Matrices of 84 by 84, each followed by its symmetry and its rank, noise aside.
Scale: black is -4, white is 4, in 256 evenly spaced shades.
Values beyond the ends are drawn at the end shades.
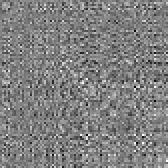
symmetric, rank six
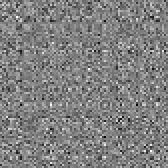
symmetric, rank seven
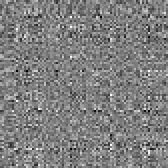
antisymmetric, rank six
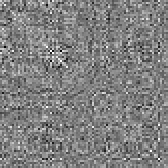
symmetric, rank eight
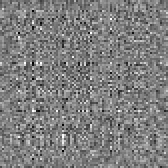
no symmetry, rank six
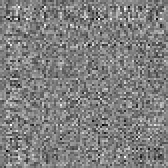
no symmetry, rank seven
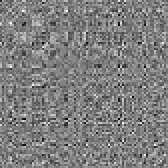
symmetric, rank six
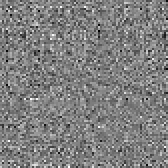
antisymmetric, rank eight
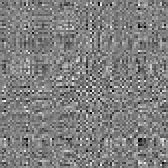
symmetric, rank six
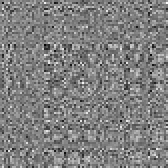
symmetric, rank six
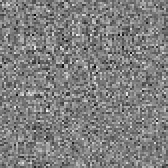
no symmetry, rank eight
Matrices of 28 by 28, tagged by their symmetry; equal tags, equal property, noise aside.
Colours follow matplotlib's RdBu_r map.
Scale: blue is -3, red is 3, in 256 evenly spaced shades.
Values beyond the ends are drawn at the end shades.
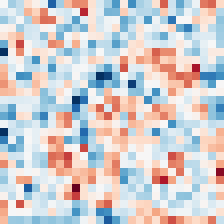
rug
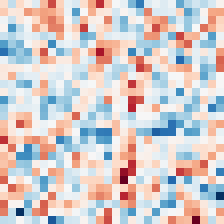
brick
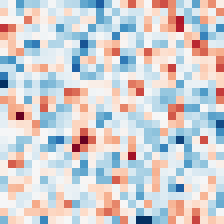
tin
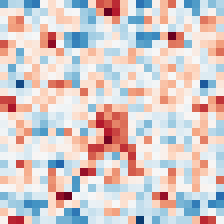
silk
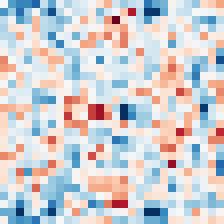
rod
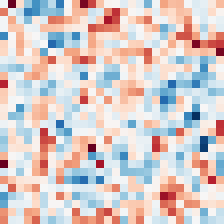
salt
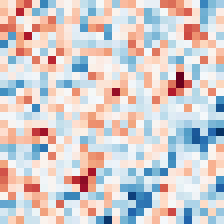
rug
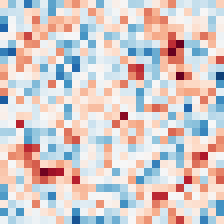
rug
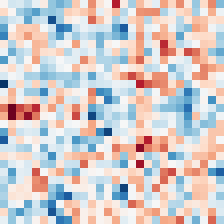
rod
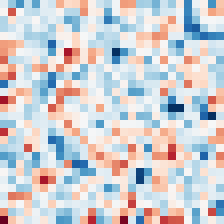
tin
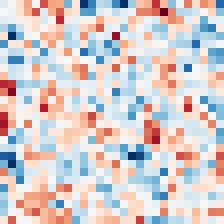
brick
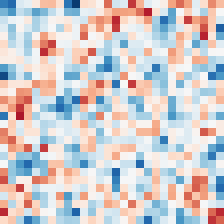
rug
